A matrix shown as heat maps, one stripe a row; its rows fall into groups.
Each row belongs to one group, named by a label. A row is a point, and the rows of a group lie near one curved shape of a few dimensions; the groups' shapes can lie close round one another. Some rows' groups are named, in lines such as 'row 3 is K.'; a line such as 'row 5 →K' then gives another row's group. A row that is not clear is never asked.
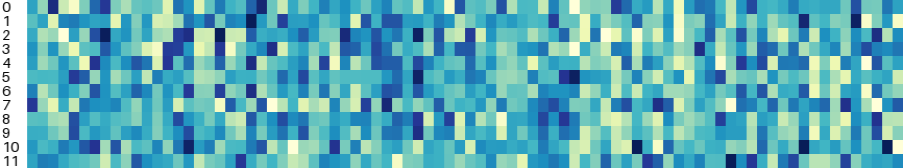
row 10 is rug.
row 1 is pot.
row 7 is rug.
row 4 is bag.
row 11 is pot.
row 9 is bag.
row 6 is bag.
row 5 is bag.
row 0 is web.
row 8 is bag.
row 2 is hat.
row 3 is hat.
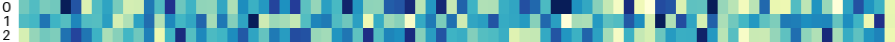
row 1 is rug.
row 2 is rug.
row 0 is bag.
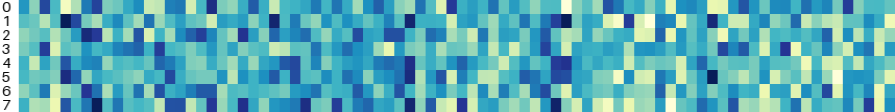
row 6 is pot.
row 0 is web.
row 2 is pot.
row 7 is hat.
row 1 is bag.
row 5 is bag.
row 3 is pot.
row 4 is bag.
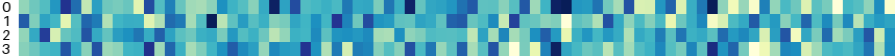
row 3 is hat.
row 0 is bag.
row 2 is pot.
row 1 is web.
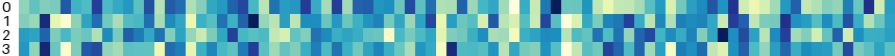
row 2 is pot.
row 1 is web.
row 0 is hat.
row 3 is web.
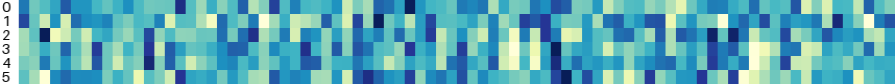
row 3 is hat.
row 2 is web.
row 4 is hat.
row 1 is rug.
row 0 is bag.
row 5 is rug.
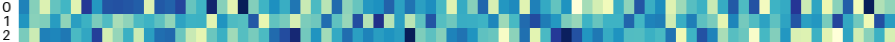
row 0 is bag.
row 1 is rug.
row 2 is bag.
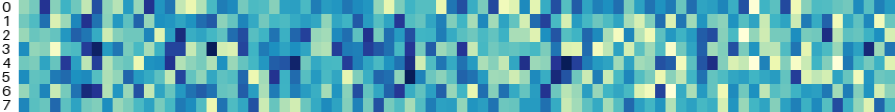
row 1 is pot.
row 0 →hat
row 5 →bag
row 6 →pot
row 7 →rug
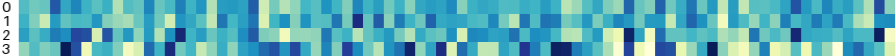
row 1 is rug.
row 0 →rug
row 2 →rug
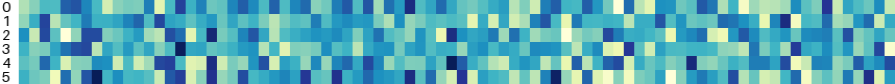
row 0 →rug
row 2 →web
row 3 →rug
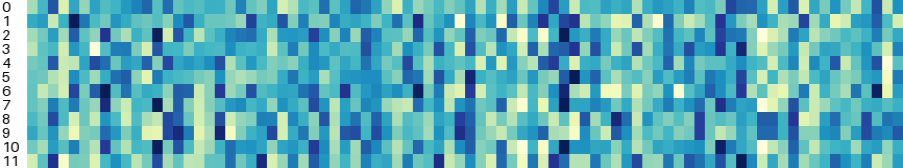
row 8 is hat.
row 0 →pot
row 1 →bag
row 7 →hat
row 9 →hat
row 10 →hat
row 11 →web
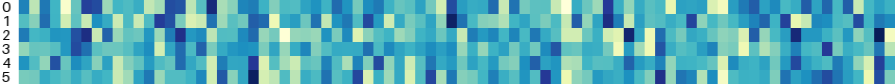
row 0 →web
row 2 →rug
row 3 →rug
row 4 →rug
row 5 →rug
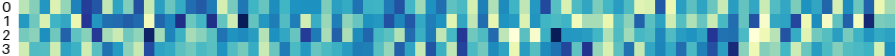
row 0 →pot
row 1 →bag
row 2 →hat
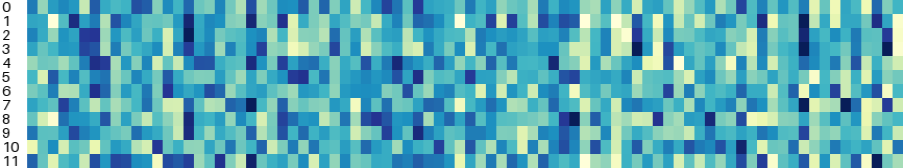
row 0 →bag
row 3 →rug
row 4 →pot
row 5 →bag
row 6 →pot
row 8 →rug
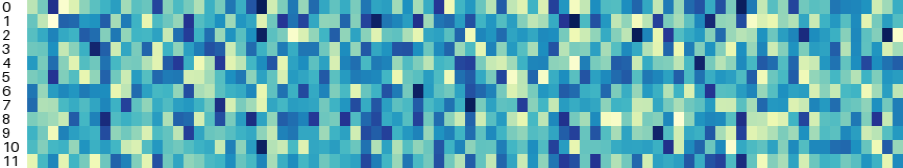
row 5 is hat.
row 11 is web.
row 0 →web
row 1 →rug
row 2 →rug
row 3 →pot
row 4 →hat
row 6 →bag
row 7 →web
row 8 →hat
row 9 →rug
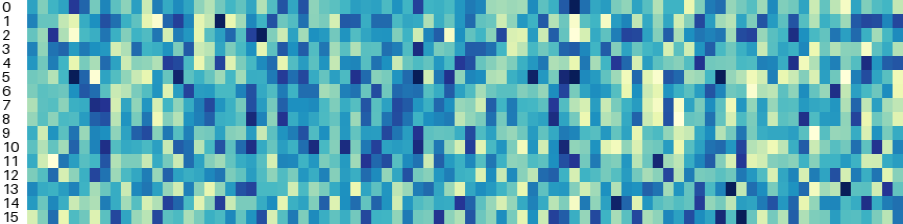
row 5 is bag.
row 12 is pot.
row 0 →bag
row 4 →hat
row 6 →rug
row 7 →pot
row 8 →pot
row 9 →bag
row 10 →hat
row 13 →pot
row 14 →hat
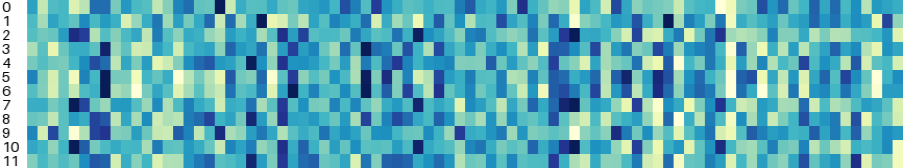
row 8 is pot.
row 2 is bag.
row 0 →web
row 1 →rug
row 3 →rug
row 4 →pot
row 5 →rug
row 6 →rug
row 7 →bag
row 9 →web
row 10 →bag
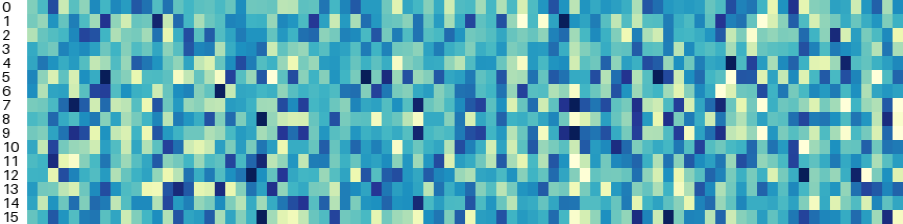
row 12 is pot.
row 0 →pot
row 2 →rug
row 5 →rug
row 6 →web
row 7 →bag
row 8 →rug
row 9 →bag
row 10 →hat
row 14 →bag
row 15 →rug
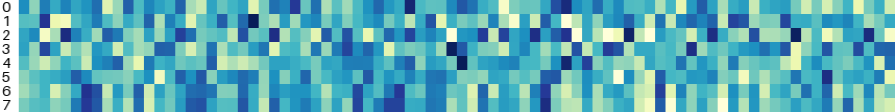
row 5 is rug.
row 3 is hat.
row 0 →bag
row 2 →bag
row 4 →web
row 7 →pot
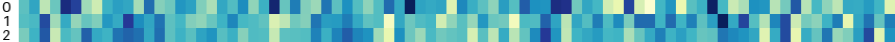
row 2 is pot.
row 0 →bag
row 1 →pot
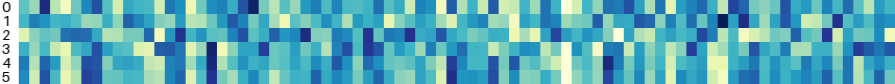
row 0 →web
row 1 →pot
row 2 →rug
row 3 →hat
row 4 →web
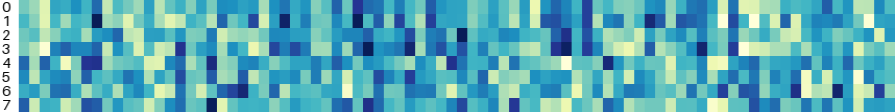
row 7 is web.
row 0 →rug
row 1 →rug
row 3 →rug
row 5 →bag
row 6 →pot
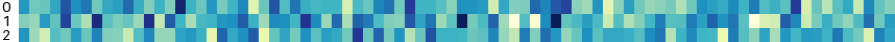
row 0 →bag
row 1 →hat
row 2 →rug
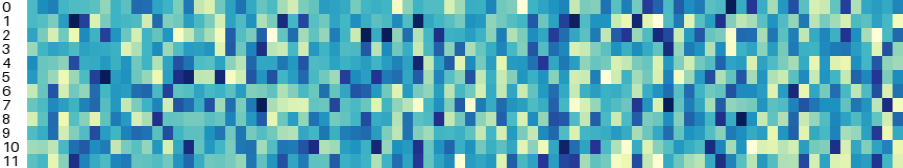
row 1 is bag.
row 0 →pot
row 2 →rug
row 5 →hat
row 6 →pot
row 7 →rug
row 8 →web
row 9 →pot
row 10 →rug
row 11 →bag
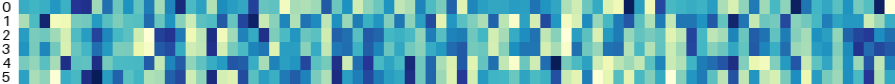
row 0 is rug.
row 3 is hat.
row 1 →web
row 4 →hat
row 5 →hat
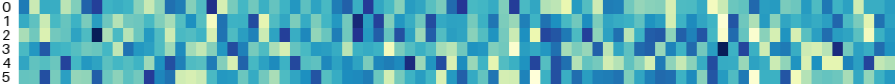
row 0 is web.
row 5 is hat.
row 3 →pot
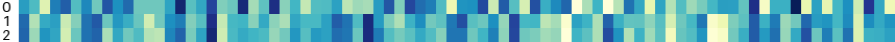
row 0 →bag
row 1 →web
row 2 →web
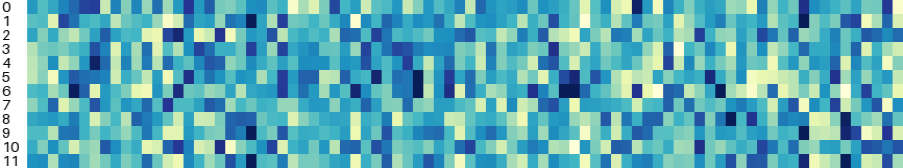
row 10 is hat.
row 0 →rug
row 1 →pot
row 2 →hat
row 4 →pot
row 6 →bag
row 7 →pot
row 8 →pot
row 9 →pot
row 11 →pot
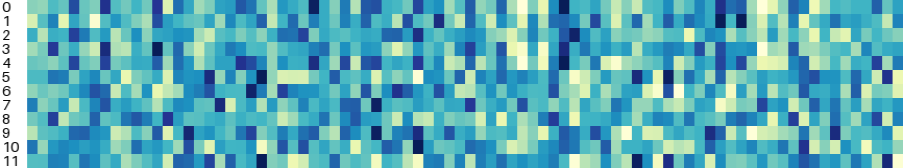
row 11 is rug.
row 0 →hat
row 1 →web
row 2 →bag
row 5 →rug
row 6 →pot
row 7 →web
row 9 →rug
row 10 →bag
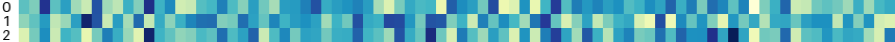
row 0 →hat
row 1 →pot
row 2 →web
